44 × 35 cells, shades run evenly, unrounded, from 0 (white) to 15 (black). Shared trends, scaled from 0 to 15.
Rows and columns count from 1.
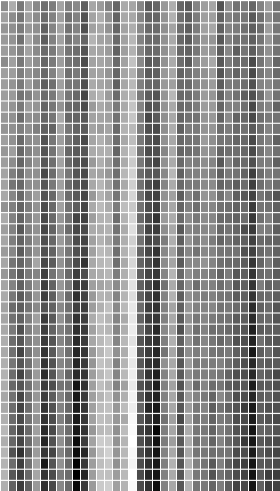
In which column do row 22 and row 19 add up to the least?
17
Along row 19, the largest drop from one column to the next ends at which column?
12
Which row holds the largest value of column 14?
1
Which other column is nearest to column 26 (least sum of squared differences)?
21
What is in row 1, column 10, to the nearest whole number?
7
